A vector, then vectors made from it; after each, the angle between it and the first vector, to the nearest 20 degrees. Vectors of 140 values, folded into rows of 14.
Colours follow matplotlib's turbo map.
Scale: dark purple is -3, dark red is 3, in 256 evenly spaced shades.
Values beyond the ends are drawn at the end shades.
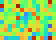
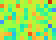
60 degrees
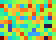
60 degrees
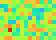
100 degrees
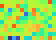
40 degrees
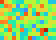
120 degrees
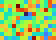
40 degrees
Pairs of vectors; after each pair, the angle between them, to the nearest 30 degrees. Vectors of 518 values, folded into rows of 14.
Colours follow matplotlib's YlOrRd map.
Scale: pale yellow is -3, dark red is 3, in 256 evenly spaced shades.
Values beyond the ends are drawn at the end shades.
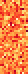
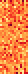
90 degrees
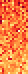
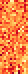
60 degrees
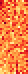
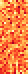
150 degrees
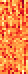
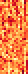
150 degrees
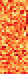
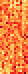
90 degrees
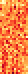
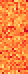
120 degrees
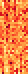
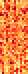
30 degrees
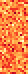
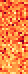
150 degrees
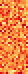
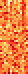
90 degrees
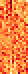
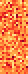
90 degrees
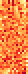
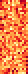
150 degrees
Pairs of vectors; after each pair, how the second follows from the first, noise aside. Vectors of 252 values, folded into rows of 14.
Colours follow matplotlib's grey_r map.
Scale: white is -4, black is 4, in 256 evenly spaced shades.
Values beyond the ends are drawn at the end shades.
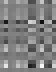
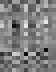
wrapped around.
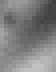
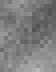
shrunk.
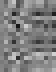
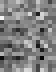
reversed.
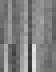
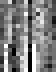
scaled up.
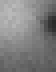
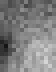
reversed.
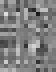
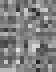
copied.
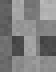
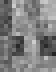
copied.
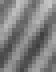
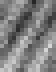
reversed.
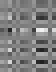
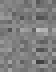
shrunk.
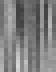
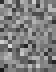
shuffled.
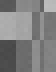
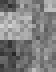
copied.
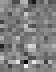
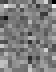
wrapped around.
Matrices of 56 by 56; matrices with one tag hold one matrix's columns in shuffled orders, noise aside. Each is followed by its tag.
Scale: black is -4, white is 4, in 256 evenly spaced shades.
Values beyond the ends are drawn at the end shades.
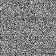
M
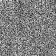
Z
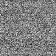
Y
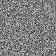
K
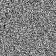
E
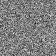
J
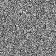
E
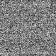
Y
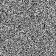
E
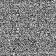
Y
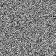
J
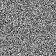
K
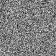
E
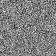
E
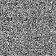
M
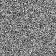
E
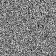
E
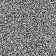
J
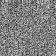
Z
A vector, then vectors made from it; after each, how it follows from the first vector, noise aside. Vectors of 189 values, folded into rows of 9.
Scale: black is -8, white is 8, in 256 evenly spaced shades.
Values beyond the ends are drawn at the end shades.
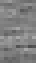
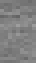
reversed, shrunk.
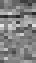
reversed, scaled up.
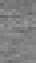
reversed, shrunk.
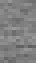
shrunk.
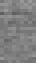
wrapped around, shrunk.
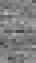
wrapped around.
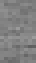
shrunk.
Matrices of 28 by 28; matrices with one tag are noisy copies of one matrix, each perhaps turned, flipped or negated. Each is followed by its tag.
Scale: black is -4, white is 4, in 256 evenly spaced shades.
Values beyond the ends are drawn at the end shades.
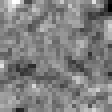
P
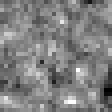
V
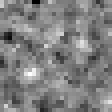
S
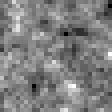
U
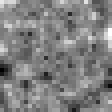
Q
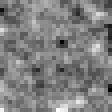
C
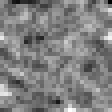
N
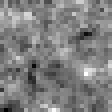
U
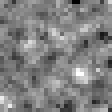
S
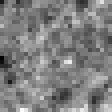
C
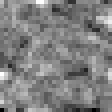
N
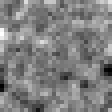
Q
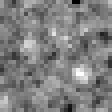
S
